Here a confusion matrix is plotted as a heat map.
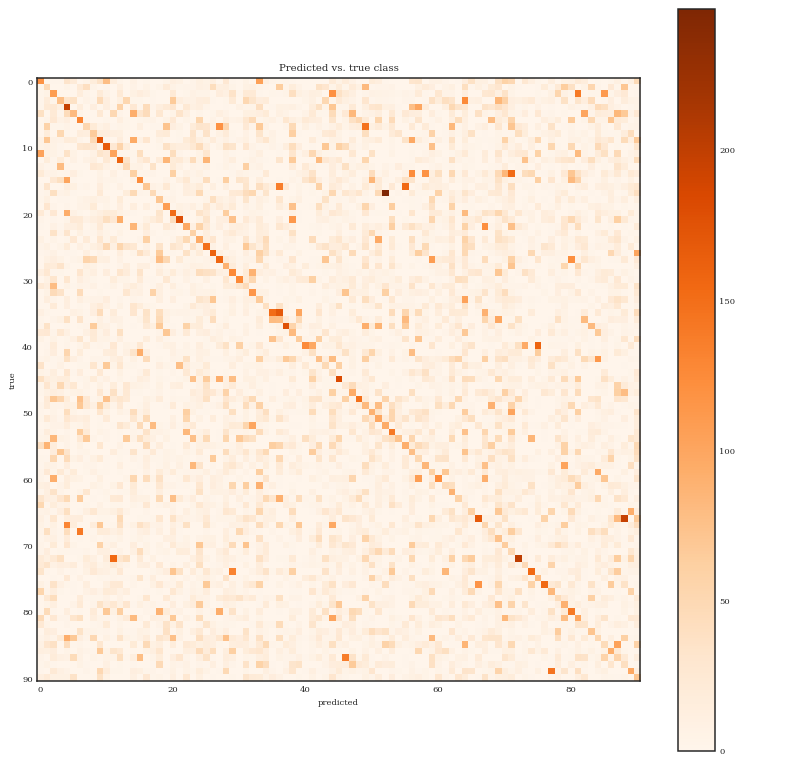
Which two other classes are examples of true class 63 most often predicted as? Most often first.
36, 20
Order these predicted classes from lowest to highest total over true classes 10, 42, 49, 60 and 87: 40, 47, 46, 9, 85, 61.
40, 61, 9, 47, 85, 46
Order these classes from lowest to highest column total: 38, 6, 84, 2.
84, 6, 38, 2
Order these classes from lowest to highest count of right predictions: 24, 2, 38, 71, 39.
71, 39, 38, 24, 2
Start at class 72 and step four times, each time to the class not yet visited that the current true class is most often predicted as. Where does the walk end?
64
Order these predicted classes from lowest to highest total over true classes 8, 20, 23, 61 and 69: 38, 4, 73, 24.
73, 24, 38, 4
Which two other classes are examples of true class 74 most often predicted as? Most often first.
29, 61
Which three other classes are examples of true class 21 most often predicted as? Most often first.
38, 12, 29
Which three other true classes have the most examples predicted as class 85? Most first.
2, 60, 87
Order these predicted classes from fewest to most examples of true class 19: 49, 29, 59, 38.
29, 59, 49, 38
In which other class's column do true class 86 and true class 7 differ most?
49
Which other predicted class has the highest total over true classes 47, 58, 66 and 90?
88
